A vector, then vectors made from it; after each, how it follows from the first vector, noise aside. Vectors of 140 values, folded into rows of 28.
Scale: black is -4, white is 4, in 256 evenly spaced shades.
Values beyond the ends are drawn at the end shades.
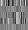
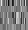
copied.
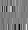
reversed, partly zeroed.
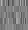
shrunk.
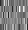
wrapped around, negated.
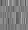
negated, shrunk.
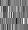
wrapped around, negated.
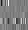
negated, partly zeroed.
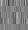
shrunk.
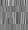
negated, shrunk.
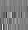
reversed, partly zeroed.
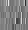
negated, partly zeroed.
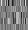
copied.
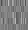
negated, shrunk.
